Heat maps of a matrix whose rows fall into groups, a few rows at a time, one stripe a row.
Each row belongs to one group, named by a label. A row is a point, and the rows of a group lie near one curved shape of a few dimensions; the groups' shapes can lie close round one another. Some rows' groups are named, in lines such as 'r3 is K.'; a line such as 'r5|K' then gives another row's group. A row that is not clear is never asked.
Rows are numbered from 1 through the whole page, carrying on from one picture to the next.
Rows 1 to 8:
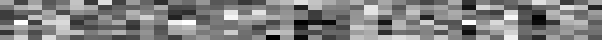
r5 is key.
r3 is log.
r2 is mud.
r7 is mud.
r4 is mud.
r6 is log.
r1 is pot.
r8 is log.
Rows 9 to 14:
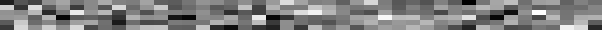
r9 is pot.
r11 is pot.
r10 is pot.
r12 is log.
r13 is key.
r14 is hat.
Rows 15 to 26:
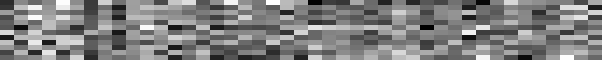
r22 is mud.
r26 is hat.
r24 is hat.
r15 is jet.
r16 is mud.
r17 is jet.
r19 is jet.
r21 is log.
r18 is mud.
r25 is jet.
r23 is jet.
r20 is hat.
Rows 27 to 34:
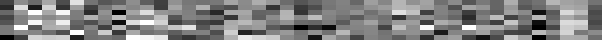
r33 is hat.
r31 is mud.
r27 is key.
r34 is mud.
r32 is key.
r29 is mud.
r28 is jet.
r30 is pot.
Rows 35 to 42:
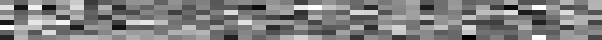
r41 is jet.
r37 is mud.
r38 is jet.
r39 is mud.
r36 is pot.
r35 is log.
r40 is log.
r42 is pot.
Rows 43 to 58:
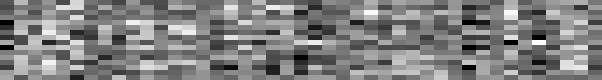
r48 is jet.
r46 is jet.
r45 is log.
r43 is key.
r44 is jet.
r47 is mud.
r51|pot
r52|mud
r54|key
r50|mud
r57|log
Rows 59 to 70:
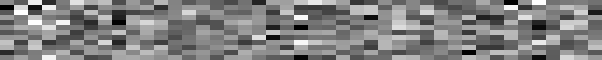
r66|log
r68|log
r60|jet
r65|pot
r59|pot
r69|pot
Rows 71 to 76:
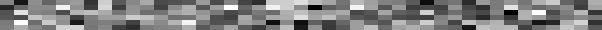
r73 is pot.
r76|mud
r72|jet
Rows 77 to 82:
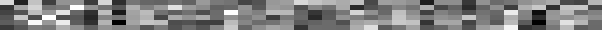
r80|jet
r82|mud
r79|mud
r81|mud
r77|pot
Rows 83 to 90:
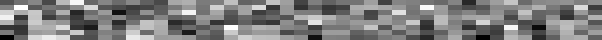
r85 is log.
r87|hat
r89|log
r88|mud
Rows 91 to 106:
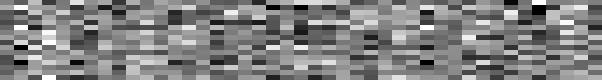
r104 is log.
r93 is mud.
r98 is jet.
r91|pot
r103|hat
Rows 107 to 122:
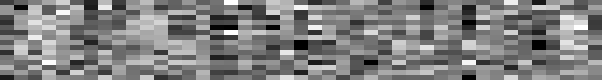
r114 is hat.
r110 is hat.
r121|jet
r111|mud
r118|hat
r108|pot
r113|mud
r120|pot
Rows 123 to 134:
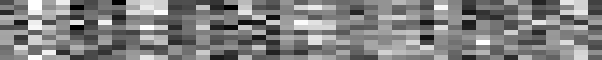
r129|log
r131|hat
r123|mud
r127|pot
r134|hat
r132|key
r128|hat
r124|hat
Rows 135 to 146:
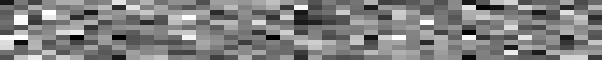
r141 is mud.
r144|pot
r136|log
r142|log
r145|log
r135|mud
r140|log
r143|pot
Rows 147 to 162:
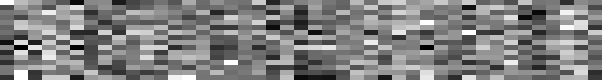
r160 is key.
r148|mud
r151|key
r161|key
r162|key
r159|jet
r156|hat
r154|pot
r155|jet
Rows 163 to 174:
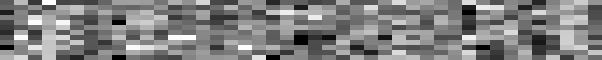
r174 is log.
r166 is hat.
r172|mud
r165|pot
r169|jet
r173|jet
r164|mud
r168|pot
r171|key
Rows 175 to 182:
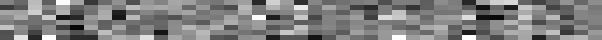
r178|log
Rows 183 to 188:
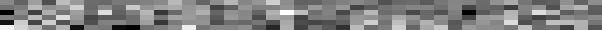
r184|hat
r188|log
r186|log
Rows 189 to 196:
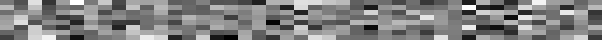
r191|mud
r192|pot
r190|log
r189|pot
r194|log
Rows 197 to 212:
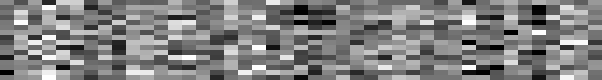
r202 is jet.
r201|key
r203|pot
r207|mud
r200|log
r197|jet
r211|mud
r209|jet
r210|log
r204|jet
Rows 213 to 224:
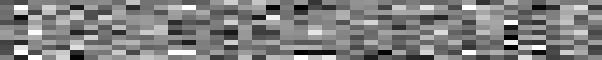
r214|key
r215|jet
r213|log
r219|hat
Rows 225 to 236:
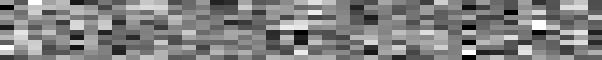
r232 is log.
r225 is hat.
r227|pot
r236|pot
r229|pot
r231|key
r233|mud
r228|jet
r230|pot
